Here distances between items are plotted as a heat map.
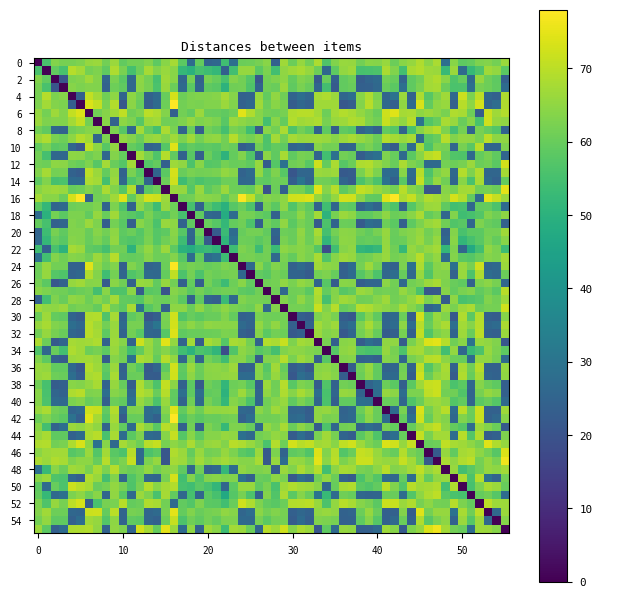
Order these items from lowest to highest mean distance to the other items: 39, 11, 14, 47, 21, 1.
14, 11, 39, 21, 1, 47
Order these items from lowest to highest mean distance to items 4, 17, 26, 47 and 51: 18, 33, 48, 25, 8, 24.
8, 33, 25, 24, 18, 48
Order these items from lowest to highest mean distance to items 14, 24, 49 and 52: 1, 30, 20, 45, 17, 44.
30, 44, 17, 20, 1, 45
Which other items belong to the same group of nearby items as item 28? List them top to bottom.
0, 18, 20, 21, 23, 48
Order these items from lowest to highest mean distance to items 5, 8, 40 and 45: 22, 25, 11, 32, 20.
11, 25, 32, 22, 20
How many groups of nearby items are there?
7
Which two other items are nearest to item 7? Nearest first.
9, 45
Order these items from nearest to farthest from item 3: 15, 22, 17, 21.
17, 22, 21, 15
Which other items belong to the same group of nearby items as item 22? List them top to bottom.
1, 34, 50
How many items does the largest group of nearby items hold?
18
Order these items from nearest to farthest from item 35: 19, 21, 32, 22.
19, 22, 21, 32
